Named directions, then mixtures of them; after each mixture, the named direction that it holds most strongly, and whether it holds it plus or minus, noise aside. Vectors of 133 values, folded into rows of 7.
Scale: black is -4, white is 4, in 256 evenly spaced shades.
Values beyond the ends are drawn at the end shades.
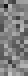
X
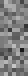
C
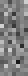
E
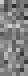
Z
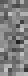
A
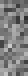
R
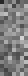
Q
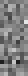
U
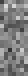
Z, minus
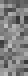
R, plus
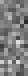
U, minus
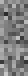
Q, minus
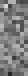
X, minus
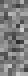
A, plus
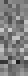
U, plus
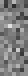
Z, plus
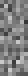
U, minus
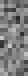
R, plus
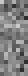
Z, plus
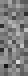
E, minus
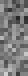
R, plus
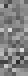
C, minus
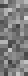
R, minus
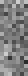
Q, minus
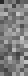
Q, plus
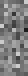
E, plus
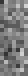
Z, minus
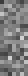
Q, plus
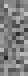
A, plus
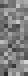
R, minus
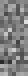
U, plus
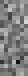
U, plus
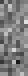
U, plus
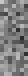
Q, minus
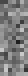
A, plus
